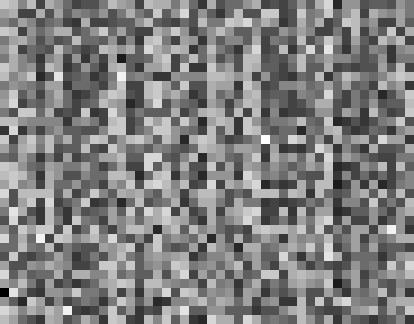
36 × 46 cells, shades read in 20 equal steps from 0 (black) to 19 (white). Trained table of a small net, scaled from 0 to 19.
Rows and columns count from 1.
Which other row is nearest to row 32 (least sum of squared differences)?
28
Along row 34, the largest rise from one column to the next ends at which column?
4
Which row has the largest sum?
16
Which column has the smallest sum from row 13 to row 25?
38
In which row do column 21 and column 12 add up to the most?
30
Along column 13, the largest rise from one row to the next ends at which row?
27
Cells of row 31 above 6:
39
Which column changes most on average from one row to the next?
46
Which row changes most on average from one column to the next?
24
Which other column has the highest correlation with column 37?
18
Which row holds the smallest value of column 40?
15
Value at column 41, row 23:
6
